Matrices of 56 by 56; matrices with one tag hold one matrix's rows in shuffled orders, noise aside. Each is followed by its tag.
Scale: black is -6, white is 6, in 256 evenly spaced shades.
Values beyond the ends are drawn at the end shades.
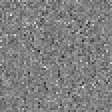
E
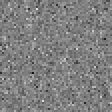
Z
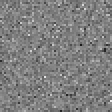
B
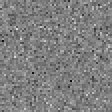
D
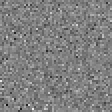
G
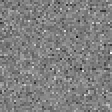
B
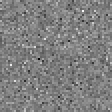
E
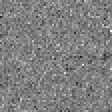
B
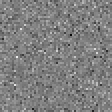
D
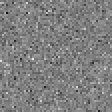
G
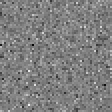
Z
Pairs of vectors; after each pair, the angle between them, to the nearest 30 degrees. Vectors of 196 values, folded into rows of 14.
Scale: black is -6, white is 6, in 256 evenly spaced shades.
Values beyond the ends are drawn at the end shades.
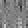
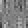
30 degrees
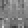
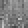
30 degrees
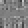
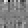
120 degrees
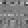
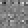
30 degrees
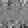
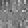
90 degrees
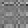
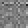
30 degrees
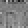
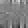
120 degrees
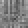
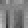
90 degrees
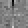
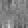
120 degrees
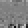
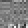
150 degrees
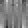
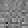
60 degrees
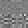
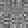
30 degrees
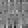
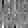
60 degrees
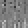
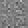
120 degrees
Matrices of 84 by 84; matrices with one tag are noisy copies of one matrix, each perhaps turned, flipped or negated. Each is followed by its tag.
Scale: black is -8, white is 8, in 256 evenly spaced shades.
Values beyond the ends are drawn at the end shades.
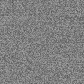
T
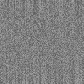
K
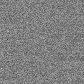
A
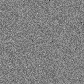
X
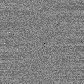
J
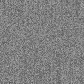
A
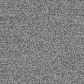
T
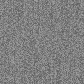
A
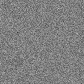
X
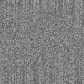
K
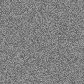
X
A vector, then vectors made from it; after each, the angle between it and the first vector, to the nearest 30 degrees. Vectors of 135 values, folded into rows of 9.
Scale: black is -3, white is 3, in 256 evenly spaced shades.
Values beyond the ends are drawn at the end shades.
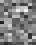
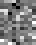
90 degrees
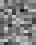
90 degrees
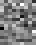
90 degrees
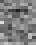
150 degrees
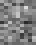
60 degrees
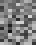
90 degrees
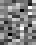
120 degrees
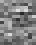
30 degrees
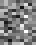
120 degrees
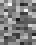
60 degrees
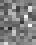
120 degrees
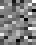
90 degrees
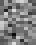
90 degrees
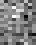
60 degrees
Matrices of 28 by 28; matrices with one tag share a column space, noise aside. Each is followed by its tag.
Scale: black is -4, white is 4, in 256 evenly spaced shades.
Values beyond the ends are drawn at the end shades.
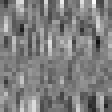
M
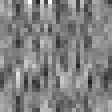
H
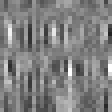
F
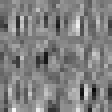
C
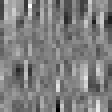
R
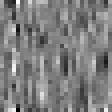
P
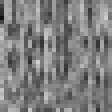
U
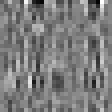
H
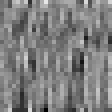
P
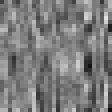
P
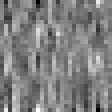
P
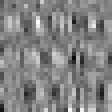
C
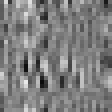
H
